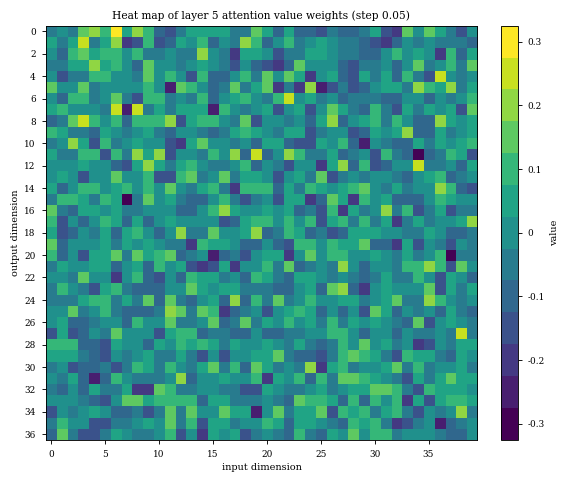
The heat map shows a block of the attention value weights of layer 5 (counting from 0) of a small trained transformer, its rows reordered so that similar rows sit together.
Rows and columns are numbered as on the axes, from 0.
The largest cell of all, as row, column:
0, 6
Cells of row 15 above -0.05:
23
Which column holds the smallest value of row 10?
29
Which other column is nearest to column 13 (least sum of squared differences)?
1
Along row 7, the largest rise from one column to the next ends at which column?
8
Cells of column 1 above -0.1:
28
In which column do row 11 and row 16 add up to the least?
34
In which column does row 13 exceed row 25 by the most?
16
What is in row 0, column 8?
0.2
